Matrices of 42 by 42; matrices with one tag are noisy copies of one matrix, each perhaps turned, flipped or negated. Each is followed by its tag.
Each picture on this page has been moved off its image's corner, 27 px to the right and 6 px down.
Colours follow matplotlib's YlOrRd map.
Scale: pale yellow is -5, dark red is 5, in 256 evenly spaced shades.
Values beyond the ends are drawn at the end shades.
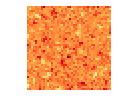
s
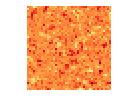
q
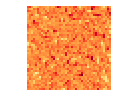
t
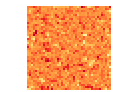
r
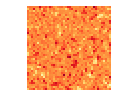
s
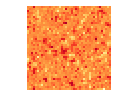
q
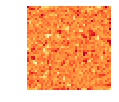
r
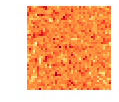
t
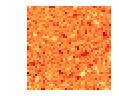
s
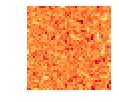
t
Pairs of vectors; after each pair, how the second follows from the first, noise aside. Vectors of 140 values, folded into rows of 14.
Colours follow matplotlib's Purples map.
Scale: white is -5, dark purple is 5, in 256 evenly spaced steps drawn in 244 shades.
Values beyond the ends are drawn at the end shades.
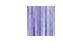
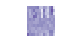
wrapped around, negated, partly zeroed.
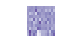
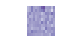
reversed, negated, shrunk.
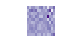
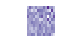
negated.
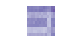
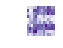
wrapped around, scaled up.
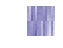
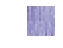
reversed, negated, shrunk.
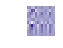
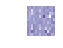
reversed, negated, partly zeroed.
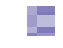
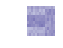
reversed, negated, shrunk.
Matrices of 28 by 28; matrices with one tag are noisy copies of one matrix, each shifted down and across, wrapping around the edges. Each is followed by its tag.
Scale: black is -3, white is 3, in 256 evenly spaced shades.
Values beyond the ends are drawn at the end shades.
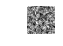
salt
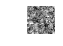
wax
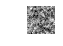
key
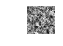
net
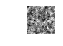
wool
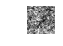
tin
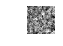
wax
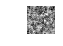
wool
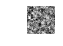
net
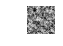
net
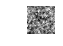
key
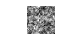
tin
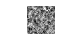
net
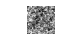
tin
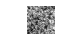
tin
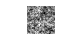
tin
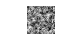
wool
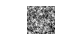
key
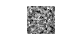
salt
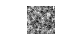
wool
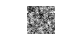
wax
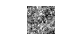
tin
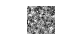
wool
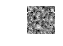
net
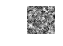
net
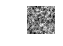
key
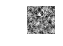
net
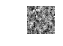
wool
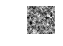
net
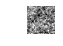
tin
